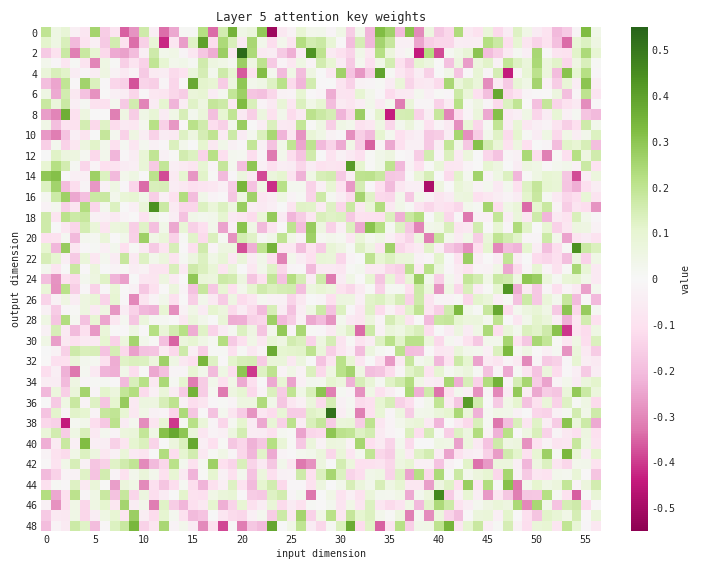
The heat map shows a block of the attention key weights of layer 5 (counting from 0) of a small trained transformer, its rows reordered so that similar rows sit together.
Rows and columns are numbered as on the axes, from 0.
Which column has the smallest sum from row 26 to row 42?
21
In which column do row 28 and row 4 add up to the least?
20
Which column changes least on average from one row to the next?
30
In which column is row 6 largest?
46
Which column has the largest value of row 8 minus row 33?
2
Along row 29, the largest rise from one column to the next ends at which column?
33
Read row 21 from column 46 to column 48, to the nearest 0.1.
-0.3 -0.2 -0.2
